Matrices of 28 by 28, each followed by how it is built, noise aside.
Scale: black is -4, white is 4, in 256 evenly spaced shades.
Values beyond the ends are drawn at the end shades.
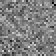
Toeplitz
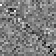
banded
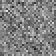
Toeplitz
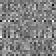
low rank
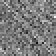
Toeplitz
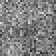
smooth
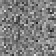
repeating rows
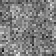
smooth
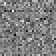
uneven rows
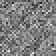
Hankel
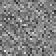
Toeplitz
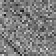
Toeplitz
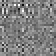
low rank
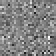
low rank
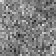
smooth
